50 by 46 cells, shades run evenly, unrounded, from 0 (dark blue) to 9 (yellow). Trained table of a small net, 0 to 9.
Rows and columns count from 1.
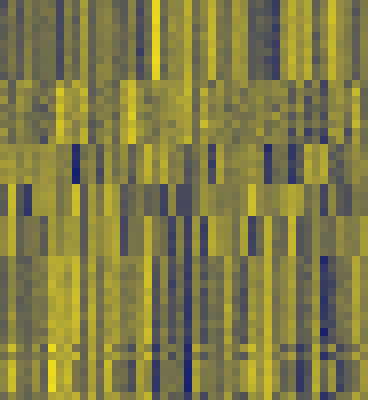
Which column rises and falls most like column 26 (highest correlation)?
22
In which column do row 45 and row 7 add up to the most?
37
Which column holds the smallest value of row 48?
24
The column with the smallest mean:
41
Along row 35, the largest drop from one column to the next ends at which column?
20
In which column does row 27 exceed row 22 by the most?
10
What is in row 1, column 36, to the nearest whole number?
5
